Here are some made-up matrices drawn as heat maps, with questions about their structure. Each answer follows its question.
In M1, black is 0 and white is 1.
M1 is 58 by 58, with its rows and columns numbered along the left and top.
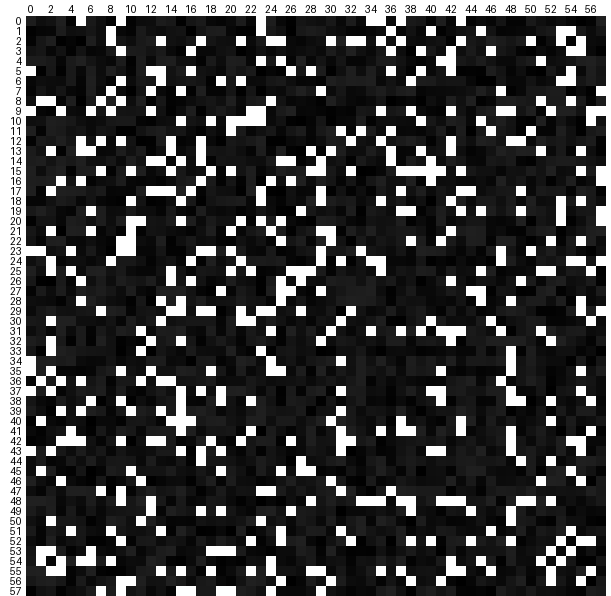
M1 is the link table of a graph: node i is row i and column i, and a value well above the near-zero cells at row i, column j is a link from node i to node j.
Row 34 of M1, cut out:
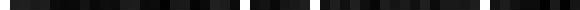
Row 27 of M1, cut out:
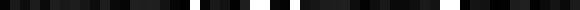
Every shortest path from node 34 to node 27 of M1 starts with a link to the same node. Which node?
node 24
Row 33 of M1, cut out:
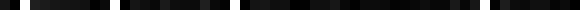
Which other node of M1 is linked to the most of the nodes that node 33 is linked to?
node 50
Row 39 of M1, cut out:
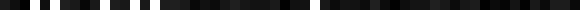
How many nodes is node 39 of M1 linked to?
6
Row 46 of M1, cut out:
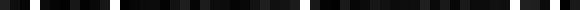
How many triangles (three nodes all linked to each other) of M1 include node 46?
1
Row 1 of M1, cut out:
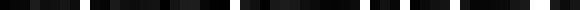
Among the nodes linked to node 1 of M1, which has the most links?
node 23
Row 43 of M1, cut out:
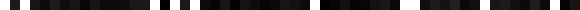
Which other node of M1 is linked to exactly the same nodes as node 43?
node 37
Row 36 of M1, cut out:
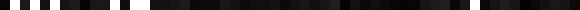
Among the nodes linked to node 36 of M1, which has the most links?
node 13
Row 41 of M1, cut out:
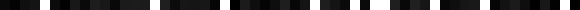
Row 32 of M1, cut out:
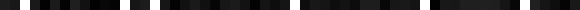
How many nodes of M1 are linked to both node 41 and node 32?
1
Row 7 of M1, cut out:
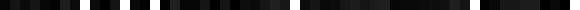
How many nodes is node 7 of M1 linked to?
6
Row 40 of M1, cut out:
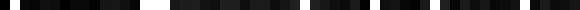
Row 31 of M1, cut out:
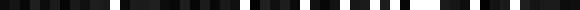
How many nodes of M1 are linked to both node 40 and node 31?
3
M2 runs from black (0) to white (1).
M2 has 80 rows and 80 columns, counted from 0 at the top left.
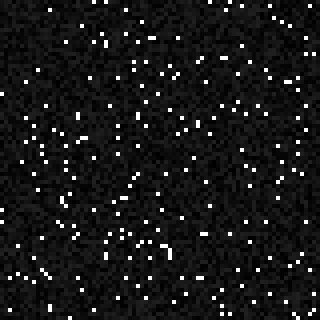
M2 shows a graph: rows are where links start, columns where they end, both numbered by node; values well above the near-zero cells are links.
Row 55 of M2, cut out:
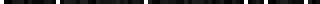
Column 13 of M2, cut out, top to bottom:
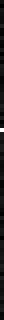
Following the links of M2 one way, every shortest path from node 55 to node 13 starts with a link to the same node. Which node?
node 0
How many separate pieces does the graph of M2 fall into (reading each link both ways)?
4
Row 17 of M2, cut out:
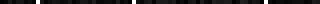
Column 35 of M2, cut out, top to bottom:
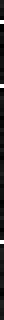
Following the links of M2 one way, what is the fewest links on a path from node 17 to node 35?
4
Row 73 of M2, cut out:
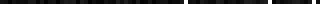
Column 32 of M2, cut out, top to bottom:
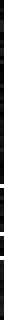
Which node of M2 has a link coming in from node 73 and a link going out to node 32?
node 46
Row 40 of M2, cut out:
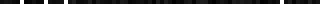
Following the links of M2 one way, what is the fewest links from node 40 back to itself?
5
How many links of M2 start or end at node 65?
1
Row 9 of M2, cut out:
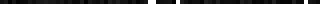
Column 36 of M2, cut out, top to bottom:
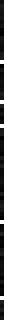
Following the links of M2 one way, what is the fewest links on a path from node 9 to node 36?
3
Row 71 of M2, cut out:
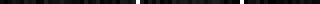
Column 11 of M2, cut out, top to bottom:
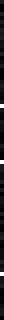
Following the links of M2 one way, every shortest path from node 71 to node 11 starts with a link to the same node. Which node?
node 60
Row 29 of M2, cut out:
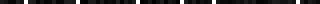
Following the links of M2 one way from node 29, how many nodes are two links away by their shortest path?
10
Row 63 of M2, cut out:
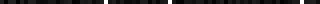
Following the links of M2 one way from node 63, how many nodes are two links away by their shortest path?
10
